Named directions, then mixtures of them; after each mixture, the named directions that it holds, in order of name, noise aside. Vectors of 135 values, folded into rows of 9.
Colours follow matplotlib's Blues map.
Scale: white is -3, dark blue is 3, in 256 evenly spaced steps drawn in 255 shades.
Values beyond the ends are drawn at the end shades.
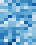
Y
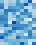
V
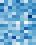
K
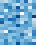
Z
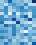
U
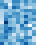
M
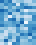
M, Y.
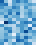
M, U, Y.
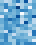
M, Z.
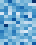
U.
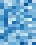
M, V.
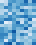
U, Y, Z.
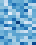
U, V.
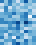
K.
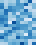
V.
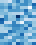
V, Y, Z.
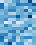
K, V, Y.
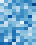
Y.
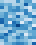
V, Z.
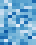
M, U, Y.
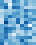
M.
